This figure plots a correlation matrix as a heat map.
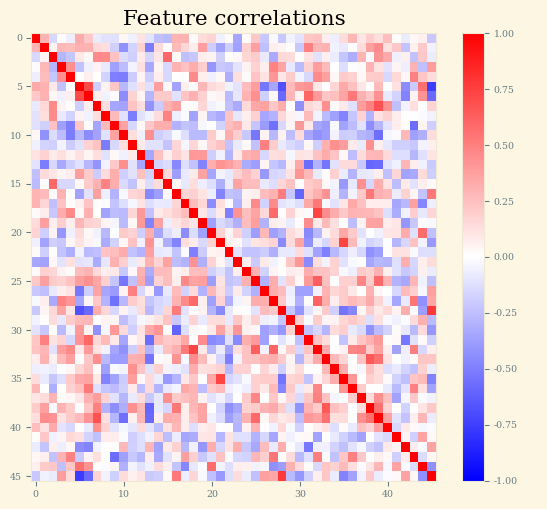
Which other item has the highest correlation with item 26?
11
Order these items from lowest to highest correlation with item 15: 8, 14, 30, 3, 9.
3, 30, 14, 9, 8
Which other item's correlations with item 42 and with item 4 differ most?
10
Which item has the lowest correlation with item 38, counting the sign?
13
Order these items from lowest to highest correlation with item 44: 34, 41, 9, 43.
43, 9, 34, 41
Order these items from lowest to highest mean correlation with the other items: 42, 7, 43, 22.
22, 42, 43, 7
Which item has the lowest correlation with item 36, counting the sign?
28
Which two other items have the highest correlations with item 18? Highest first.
32, 27
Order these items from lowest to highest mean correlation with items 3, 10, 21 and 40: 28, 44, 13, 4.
44, 4, 28, 13
